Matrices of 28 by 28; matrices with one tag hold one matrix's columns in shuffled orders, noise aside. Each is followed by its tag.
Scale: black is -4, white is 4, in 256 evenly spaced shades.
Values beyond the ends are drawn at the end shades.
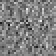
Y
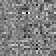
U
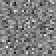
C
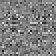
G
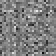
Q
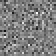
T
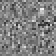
Y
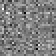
U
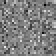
C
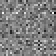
U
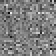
U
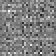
Q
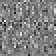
Y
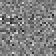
G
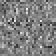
Y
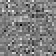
Q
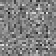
U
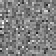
C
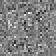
T
